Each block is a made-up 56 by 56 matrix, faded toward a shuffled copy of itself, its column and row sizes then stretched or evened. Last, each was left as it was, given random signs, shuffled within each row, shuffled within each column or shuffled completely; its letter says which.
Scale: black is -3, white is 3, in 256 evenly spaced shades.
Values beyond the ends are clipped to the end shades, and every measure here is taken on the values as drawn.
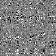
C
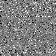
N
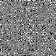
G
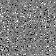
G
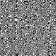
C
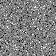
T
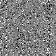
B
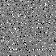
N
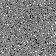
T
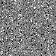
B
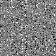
B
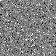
T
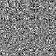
C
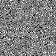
N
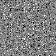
B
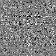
G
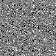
G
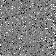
B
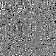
C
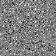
G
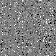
B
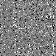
G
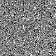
B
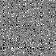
G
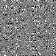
G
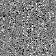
B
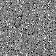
B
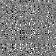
C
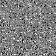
N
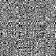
C
